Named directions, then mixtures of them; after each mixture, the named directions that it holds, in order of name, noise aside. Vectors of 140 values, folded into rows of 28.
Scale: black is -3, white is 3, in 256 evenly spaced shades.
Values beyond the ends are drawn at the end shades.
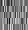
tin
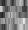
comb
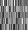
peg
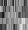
comb, peg.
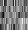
comb, peg.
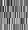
tin.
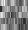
comb.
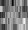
comb.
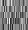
tin.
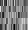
comb, peg.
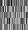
tin.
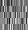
tin.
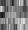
comb.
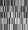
comb, tin.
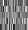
peg, tin.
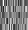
peg, tin.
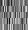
tin.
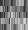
comb, tin.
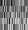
comb, tin.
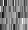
comb, peg.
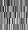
tin.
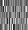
peg, tin.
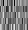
peg.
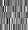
peg, tin.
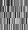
tin.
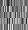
tin.
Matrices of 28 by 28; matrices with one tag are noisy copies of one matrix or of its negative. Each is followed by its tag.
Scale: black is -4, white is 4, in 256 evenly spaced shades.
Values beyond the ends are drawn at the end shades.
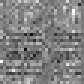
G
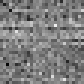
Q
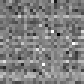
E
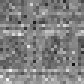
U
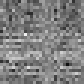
G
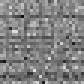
E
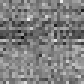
Q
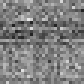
Q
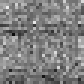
U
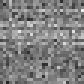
Q
